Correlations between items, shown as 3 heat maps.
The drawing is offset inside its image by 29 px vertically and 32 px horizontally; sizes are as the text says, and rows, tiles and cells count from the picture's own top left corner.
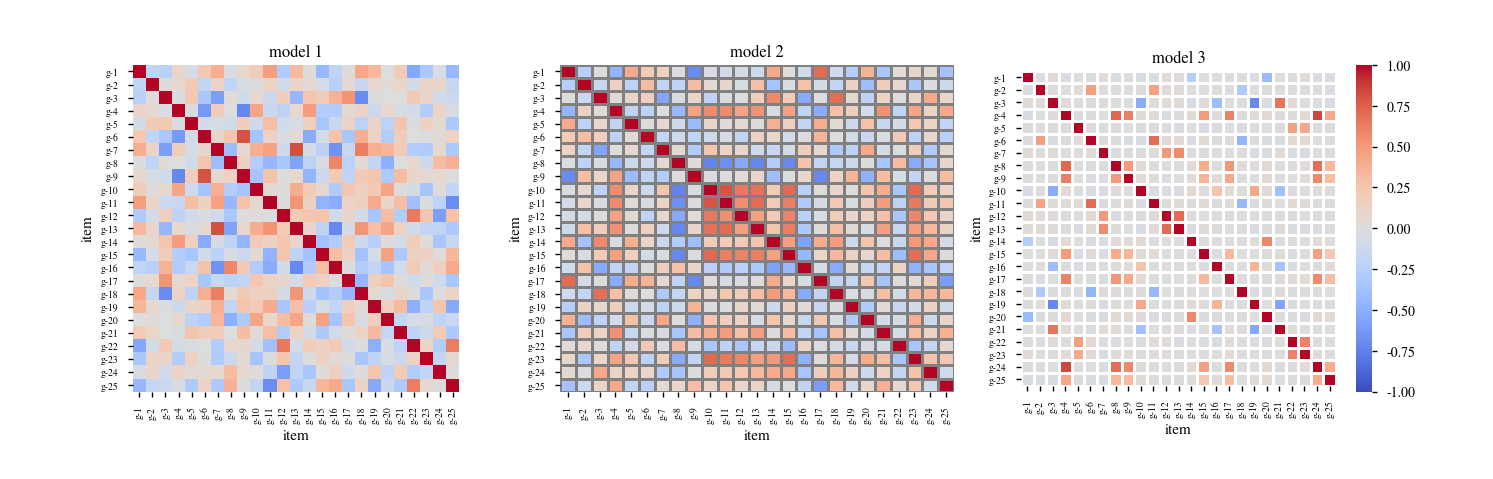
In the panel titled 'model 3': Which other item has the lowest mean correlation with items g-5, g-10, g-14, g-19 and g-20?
g-3
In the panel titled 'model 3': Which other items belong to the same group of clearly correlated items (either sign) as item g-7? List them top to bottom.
g-12, g-13
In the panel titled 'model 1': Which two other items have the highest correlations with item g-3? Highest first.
g-17, g-16
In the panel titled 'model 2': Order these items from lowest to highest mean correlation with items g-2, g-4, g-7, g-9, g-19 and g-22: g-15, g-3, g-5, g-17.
g-17, g-5, g-3, g-15
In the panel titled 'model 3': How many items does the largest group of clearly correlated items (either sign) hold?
7
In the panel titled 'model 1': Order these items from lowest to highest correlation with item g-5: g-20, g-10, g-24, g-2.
g-20, g-10, g-24, g-2
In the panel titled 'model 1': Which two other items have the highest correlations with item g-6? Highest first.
g-9, g-18
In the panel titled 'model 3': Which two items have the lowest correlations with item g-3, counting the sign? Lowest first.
g-19, g-10
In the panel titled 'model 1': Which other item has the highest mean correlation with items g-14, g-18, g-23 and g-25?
g-22
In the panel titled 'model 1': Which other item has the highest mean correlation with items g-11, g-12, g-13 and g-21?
g-7
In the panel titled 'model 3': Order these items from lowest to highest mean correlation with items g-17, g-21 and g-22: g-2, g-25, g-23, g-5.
g-2, g-25, g-5, g-23
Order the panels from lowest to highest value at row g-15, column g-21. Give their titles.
model 1, model 3, model 2
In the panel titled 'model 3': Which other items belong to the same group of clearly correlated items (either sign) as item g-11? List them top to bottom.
g-2, g-6, g-18
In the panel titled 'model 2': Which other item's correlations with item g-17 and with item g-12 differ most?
g-4
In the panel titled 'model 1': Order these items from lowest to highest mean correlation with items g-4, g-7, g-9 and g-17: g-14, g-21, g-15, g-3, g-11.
g-15, g-3, g-14, g-21, g-11
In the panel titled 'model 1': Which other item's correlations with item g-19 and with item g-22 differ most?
g-25
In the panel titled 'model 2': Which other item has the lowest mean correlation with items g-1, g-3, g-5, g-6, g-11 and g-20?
g-9
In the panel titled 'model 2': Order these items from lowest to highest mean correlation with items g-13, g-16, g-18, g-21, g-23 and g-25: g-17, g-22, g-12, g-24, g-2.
g-17, g-22, g-2, g-24, g-12
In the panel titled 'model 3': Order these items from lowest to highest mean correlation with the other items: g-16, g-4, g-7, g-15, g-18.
g-18, g-16, g-7, g-15, g-4
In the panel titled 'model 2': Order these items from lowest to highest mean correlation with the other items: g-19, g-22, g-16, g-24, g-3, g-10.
g-16, g-22, g-19, g-3, g-24, g-10
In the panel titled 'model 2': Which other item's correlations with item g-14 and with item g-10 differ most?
g-3
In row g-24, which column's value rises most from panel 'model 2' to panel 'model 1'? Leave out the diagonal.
g-8
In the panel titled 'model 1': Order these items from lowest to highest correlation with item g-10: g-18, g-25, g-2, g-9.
g-9, g-25, g-2, g-18
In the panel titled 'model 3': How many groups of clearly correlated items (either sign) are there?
6
